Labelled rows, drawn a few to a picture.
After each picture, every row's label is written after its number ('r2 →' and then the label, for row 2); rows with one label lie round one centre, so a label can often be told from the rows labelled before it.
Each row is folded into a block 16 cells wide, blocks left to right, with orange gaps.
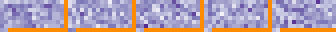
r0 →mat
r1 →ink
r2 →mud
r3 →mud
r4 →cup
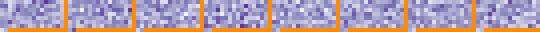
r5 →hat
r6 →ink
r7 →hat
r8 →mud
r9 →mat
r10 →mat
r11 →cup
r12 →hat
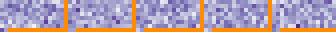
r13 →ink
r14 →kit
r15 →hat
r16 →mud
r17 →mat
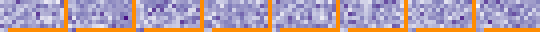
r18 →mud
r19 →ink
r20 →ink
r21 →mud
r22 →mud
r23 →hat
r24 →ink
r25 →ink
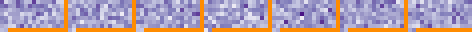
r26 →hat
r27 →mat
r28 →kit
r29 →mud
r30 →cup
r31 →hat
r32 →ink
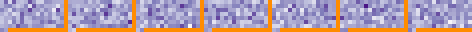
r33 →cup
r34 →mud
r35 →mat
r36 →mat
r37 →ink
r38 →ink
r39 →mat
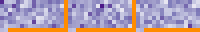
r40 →hat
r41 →cup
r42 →hat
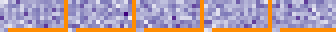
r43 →ink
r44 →mud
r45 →mud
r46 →kit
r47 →hat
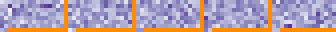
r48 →mat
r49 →mud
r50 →cup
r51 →hat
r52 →kit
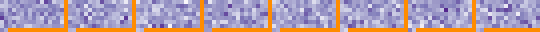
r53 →ink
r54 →mud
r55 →mud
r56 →kit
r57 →ink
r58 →cup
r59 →hat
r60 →cup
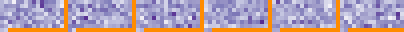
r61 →hat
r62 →mud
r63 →mud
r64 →ink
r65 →cup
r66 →mud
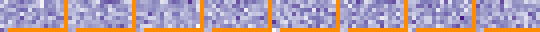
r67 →ink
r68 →hat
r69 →hat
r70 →hat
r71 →kit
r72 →hat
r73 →ink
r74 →mud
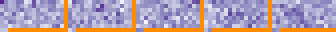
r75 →hat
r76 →cup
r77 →ink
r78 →ink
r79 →mat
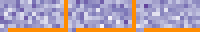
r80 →hat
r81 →ink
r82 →ink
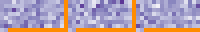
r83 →mud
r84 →hat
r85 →mud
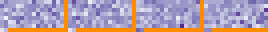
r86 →mud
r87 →cup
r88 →ink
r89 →ink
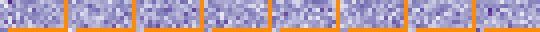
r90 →ink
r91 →kit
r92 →cup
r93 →cup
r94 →hat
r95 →ink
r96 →cup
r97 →mat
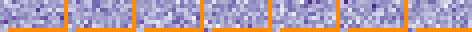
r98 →kit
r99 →ink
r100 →kit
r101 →ink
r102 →hat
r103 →cup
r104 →ink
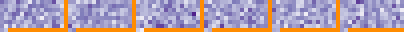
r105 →hat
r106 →mat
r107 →mud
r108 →kit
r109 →hat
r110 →mud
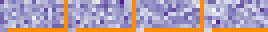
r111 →kit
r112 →hat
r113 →cup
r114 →cup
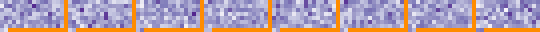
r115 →cup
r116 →mud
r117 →ink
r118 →cup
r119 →hat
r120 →cup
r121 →cup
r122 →ink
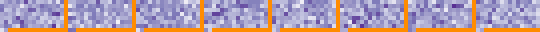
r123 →mud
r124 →ink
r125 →mud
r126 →hat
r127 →hat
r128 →mud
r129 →mat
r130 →hat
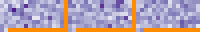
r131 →mat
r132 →hat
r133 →ink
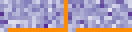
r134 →kit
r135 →hat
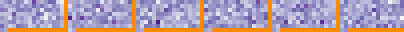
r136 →hat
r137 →ink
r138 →cup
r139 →kit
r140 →cup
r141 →mud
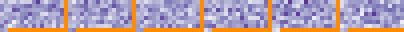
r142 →mat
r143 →ink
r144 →mat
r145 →mud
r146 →hat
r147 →ink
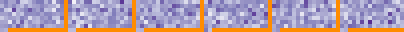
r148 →cup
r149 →kit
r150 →mud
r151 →cup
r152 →hat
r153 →cup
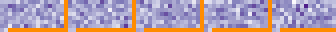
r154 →mat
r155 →hat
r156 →cup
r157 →mat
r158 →cup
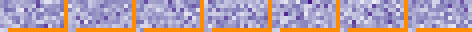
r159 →mud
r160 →cup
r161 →kit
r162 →cup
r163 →mat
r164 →cup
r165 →hat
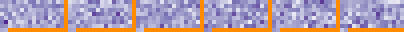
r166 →kit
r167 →ink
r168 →mat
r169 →mat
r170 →hat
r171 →mud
